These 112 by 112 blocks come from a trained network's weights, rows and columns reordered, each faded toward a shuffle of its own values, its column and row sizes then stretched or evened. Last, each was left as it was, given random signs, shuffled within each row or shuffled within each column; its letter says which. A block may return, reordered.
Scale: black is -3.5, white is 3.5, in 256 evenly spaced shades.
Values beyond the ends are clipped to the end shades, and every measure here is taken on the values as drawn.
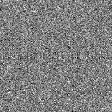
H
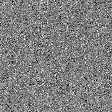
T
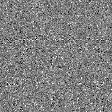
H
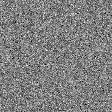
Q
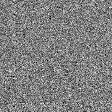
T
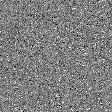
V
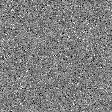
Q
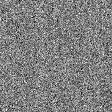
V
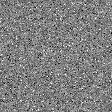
Q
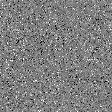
T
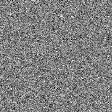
T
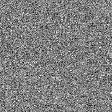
H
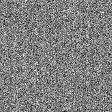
V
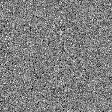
V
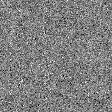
V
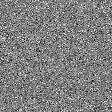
Q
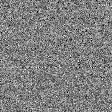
Q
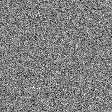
Q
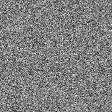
Q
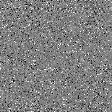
H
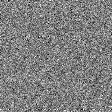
T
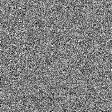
T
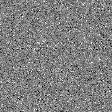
H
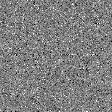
T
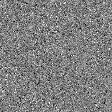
V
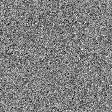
Q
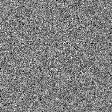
T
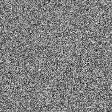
T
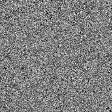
T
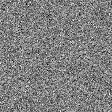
V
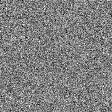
T
